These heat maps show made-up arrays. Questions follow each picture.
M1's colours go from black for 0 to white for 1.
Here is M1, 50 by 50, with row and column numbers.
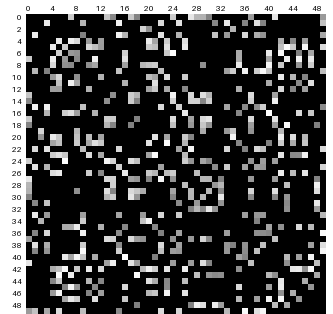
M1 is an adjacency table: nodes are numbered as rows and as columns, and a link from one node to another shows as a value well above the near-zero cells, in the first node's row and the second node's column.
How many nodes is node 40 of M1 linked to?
12
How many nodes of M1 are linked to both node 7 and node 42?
6
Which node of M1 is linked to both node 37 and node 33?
node 19
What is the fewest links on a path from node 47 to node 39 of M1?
2
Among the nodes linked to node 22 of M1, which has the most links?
node 27
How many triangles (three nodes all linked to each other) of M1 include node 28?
7
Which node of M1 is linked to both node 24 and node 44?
node 26
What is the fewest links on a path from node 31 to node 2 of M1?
4
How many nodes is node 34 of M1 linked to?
5
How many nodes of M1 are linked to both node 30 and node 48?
6
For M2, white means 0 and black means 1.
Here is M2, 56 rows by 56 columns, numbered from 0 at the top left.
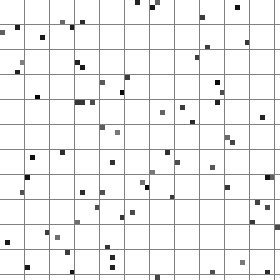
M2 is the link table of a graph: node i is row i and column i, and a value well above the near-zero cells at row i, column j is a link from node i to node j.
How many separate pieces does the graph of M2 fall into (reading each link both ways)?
5
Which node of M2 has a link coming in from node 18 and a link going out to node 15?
node 44
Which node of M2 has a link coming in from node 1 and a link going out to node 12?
node 30
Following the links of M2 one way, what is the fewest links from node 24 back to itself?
4
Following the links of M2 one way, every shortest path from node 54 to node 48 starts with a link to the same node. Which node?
node 42
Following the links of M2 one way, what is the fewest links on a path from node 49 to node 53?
7
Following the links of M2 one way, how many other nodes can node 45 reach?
5
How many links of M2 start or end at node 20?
7
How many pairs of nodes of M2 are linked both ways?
3
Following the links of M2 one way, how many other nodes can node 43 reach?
12
